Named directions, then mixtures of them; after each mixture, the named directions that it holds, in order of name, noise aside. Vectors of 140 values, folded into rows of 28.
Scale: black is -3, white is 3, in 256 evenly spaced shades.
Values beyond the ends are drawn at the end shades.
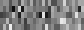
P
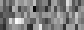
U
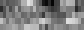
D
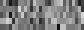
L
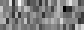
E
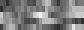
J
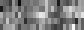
E, J.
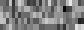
E, J.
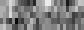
D, L, U.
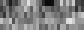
D, L.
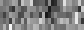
D, L, P.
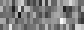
E, P.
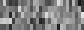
L.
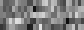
D, J, U.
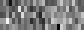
L, P.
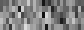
D, P.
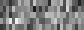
L, U.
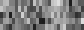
D, J, L.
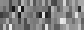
P.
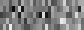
P.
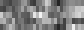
J.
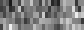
D, J, P.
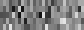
P.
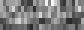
D, P, U.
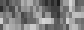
D, J.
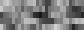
J.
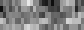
D.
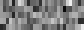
E, J, U.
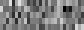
E.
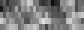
D, J.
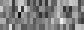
E, P.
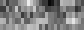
D.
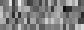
E.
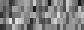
L, U.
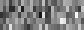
P, U.
